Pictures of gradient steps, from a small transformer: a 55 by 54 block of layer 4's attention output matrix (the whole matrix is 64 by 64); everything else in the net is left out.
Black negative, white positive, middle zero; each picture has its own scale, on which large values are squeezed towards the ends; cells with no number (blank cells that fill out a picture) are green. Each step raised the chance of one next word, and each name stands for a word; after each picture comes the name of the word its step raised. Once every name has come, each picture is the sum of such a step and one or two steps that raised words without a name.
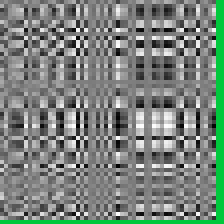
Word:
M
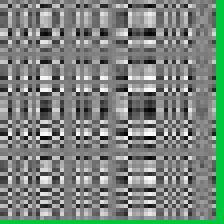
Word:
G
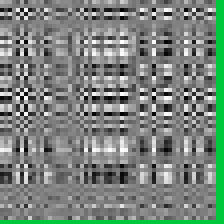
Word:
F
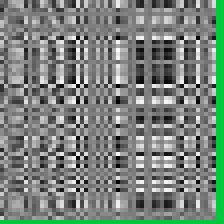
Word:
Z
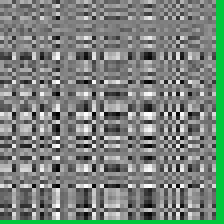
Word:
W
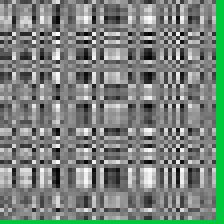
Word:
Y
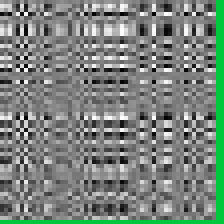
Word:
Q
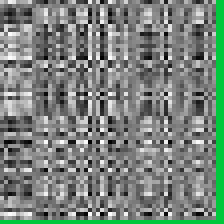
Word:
Y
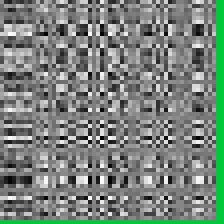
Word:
G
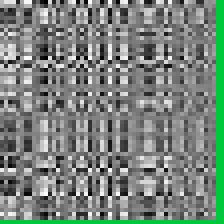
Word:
Z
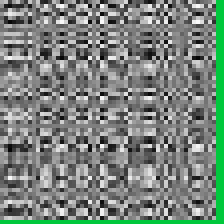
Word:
F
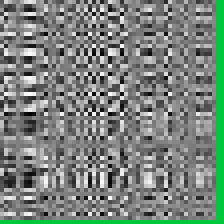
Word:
F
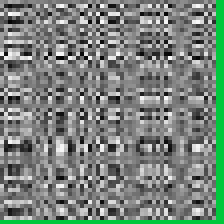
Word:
F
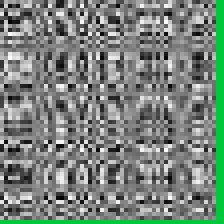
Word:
Y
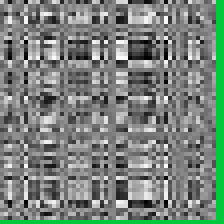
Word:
Z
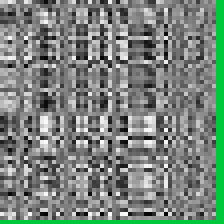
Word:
M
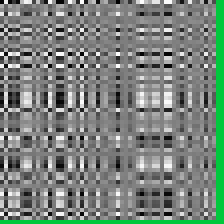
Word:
W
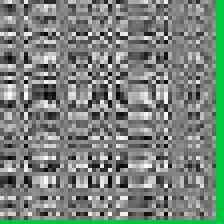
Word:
W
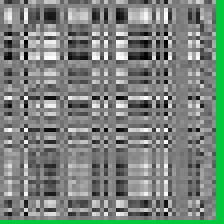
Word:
Y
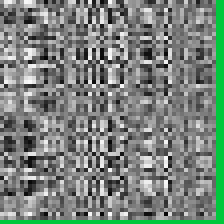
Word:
Z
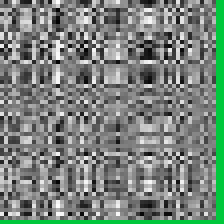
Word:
Z
